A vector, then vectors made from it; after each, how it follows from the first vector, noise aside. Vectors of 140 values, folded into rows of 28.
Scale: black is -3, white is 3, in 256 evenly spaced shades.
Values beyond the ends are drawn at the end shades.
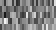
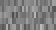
wrapped around, shrunk.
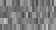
shrunk.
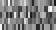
reversed.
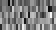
reversed, negated.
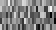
reversed.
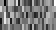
sign-scrambled.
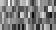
reversed.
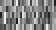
sign-scrambled.
